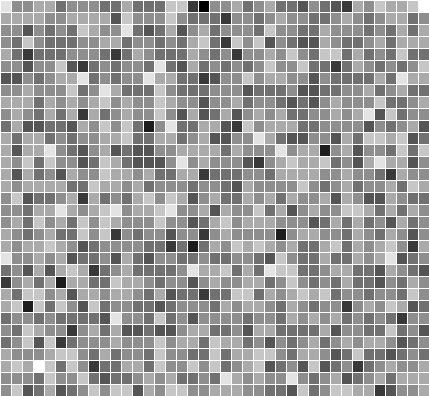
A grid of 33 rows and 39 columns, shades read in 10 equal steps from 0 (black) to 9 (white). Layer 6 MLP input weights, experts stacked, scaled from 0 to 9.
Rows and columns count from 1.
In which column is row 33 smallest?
35
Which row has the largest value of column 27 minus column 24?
14
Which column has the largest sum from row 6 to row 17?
10
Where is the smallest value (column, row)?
19, 1
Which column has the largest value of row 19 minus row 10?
8
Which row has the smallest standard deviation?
16
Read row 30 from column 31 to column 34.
3 4 7 4
